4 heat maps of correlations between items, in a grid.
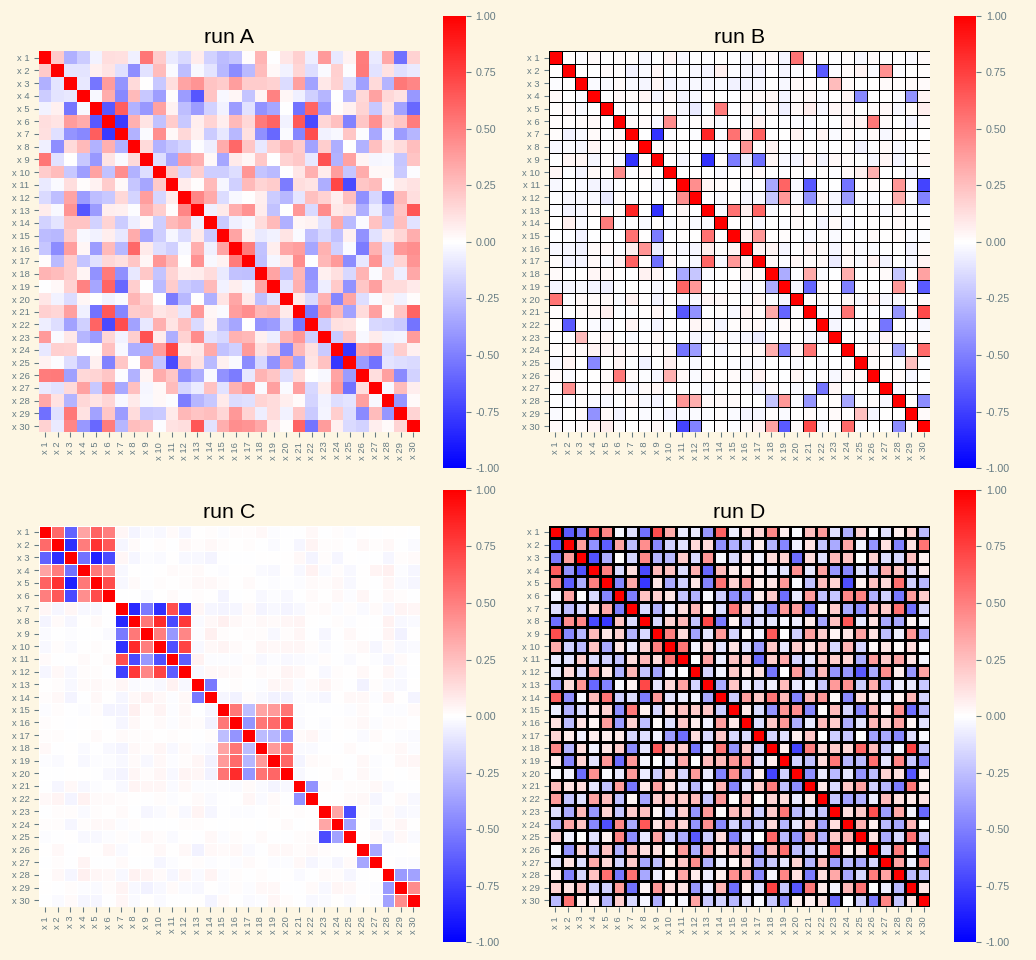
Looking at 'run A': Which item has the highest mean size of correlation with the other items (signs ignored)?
x 6
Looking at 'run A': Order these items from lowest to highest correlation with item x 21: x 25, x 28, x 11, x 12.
x 25, x 12, x 28, x 11
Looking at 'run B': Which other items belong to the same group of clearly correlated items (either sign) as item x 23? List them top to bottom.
x 3
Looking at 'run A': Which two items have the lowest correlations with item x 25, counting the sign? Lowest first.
x 24, x 11
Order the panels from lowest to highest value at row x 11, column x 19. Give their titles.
run C, run A, run D, run B
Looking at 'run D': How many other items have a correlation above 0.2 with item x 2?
5
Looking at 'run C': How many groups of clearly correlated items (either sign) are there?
8
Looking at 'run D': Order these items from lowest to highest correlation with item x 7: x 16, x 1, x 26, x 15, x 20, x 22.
x 1, x 22, x 16, x 26, x 20, x 15
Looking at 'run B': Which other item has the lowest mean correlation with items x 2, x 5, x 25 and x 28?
x 22
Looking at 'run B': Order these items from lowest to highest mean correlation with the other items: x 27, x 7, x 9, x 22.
x 9, x 22, x 27, x 7
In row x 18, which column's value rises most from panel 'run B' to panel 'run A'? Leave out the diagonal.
x 19
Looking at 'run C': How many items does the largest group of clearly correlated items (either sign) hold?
6
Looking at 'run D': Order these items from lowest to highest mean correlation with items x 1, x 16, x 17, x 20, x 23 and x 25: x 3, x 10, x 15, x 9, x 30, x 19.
x 30, x 3, x 10, x 15, x 19, x 9
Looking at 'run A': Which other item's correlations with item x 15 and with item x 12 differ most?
x 9
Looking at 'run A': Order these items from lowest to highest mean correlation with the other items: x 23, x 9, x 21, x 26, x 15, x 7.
x 7, x 15, x 26, x 9, x 23, x 21
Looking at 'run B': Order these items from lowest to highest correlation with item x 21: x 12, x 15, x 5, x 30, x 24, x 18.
x 12, x 15, x 5, x 18, x 24, x 30
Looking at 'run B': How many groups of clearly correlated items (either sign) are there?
9
